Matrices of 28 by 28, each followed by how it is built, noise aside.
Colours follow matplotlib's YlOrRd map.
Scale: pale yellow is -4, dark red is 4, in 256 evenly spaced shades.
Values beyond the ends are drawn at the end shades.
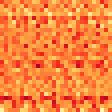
repeating columns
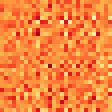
low rank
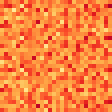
repeating rows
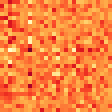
low rank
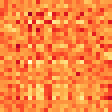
low rank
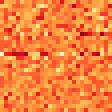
uneven rows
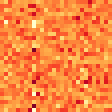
uneven columns
